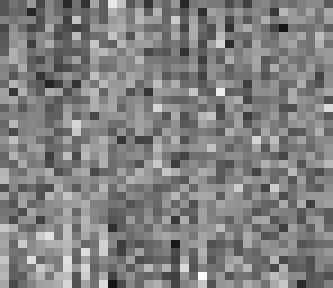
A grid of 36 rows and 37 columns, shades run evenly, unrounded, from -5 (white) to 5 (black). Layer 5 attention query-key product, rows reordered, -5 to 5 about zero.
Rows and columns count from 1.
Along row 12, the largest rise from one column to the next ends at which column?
26
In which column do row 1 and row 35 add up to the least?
23
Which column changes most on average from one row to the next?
9
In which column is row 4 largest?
32
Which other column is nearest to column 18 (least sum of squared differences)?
37
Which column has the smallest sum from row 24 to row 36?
8
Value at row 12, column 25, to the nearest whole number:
-4
